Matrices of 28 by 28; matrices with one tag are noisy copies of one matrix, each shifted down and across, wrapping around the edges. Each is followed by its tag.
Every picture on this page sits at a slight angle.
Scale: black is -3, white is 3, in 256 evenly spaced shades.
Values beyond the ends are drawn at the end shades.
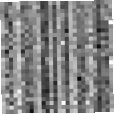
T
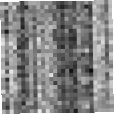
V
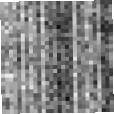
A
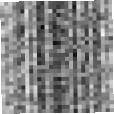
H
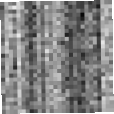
V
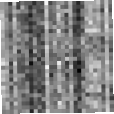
A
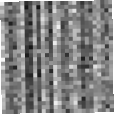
T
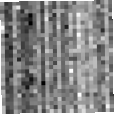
H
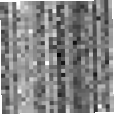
H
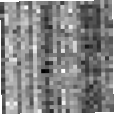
V
